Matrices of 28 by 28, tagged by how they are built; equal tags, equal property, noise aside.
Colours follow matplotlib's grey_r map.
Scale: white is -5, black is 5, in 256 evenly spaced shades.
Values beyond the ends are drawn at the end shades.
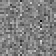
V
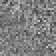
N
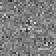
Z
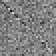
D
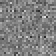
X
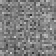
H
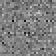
X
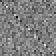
D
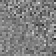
N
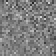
N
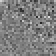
N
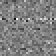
X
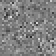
Z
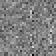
V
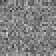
H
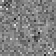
Z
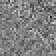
N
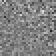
N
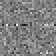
X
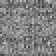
H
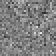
N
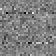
X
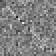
D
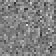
N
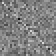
D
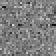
X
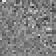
N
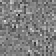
Z
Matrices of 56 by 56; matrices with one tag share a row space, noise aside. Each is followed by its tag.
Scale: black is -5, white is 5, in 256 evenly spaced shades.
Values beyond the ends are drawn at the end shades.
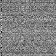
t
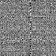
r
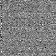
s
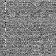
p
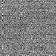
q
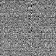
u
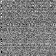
t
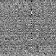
u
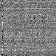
q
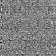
s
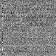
q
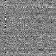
p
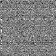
t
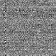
p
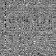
p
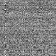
p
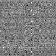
u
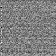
s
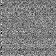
t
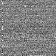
q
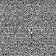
u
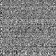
s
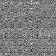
u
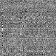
q
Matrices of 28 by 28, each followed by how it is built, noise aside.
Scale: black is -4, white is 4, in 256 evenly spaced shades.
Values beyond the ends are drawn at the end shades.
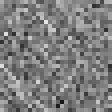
Toeplitz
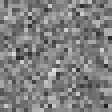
noise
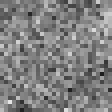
smooth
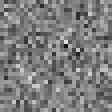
noise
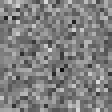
noise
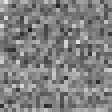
blocks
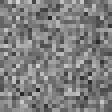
noise
